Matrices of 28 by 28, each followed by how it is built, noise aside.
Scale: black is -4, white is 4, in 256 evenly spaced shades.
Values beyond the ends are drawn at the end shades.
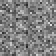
repeating rows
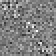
block diagonal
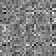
low rank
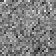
Hankel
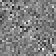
block diagonal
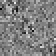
block diagonal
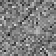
Hankel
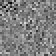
block diagonal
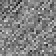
Hankel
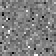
sparse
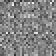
low rank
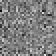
low rank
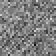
Hankel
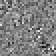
block diagonal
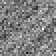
Hankel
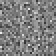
repeating rows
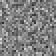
repeating rows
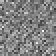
Hankel
